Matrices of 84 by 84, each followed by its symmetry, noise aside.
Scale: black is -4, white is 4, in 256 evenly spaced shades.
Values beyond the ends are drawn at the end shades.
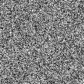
symmetric.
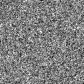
symmetric.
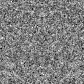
mirrored left to right.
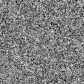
symmetric across the other diagonal.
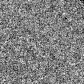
symmetric across the other diagonal.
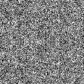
mirrored top to bottom.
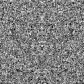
mirrored left to right.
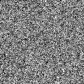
no symmetry.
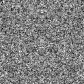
mirrored left to right.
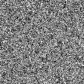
symmetric.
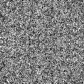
mirrored top to bottom.
